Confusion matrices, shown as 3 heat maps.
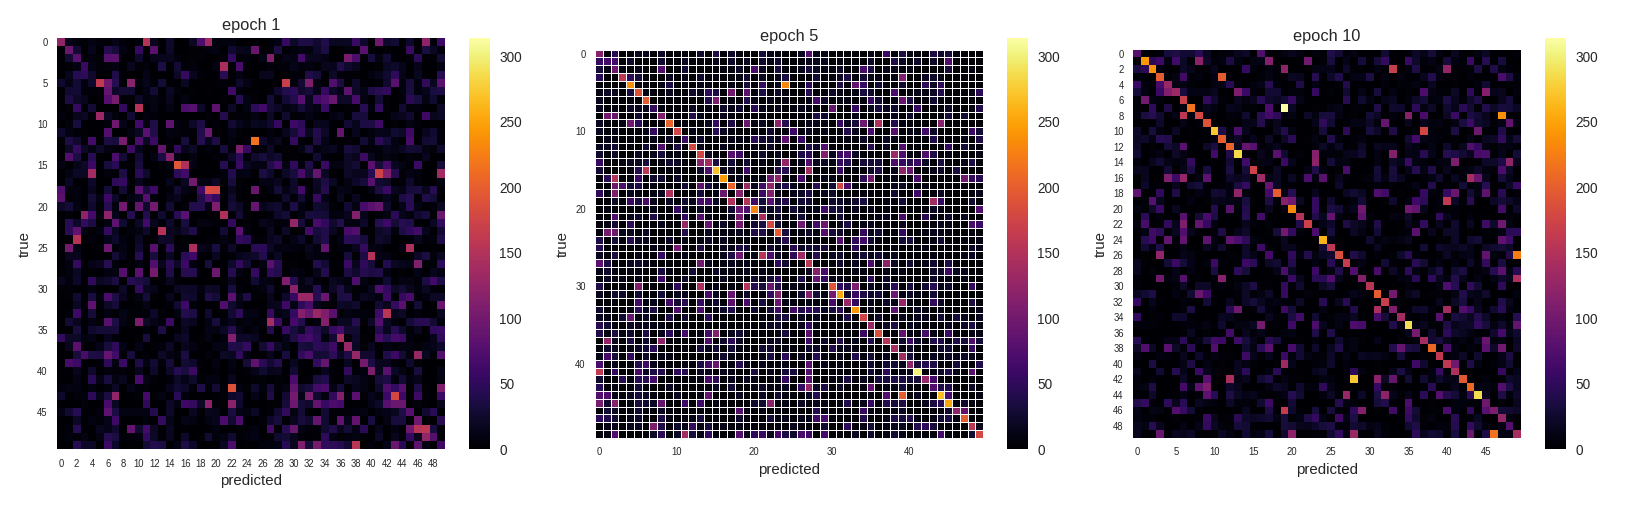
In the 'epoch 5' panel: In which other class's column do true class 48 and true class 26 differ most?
21
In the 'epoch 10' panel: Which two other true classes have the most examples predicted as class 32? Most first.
44, 9
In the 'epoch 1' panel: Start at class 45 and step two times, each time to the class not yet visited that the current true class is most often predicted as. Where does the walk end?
37
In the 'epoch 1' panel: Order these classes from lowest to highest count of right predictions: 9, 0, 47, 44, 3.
9, 3, 44, 0, 47
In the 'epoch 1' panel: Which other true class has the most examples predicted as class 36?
43
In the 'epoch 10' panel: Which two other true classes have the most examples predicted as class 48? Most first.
14, 9
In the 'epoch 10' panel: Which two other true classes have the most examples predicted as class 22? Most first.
1, 16
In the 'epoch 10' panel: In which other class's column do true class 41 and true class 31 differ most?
33
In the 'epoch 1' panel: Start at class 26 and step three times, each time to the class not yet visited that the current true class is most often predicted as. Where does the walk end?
22
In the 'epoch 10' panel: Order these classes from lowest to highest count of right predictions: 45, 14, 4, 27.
14, 45, 4, 27
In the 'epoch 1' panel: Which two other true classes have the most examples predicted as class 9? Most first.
5, 47
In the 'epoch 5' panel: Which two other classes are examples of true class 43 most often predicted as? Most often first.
27, 35
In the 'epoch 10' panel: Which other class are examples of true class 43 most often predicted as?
9
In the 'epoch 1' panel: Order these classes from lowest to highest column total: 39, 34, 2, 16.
39, 16, 2, 34
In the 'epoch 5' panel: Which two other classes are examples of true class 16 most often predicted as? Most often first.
2, 23
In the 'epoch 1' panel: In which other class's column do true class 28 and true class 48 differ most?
47
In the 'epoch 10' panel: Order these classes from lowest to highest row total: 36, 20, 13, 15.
36, 15, 20, 13
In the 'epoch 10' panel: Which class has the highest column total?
47
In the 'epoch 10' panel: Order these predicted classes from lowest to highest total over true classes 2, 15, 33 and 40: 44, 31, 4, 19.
4, 44, 31, 19
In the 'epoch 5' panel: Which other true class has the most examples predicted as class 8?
37
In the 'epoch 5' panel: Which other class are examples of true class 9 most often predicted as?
36
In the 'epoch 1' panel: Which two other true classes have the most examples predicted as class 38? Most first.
49, 21
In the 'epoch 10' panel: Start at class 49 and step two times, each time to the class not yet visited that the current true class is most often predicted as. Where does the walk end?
19
